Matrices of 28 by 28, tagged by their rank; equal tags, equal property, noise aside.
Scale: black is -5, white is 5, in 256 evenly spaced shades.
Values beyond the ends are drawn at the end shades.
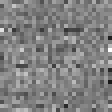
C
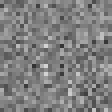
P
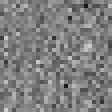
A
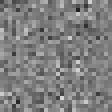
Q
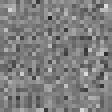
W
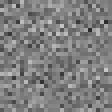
Q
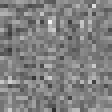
C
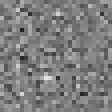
Q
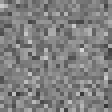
Q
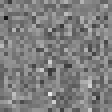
Q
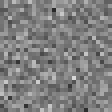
A
